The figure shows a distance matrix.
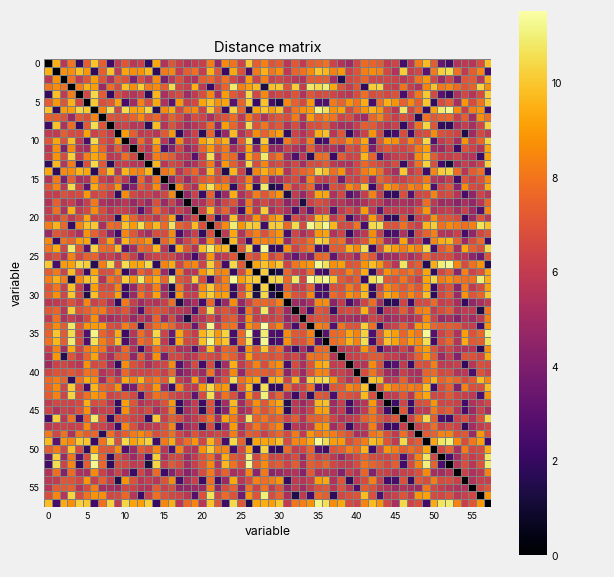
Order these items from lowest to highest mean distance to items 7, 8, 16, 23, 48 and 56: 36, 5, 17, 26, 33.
33, 17, 5, 36, 26
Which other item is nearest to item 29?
27
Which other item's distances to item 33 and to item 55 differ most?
18
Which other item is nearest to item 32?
56
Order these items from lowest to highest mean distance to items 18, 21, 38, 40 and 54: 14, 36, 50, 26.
14, 50, 26, 36
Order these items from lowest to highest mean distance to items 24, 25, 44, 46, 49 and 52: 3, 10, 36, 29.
29, 10, 36, 3
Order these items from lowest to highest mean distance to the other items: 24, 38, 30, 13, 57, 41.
13, 38, 30, 24, 41, 57
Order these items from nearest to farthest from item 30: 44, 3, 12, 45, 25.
25, 12, 45, 44, 3
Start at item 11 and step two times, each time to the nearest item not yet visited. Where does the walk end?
15
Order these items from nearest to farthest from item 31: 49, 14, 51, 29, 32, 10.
32, 14, 51, 49, 29, 10
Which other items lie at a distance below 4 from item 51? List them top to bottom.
0, 4, 8, 13, 46, 52
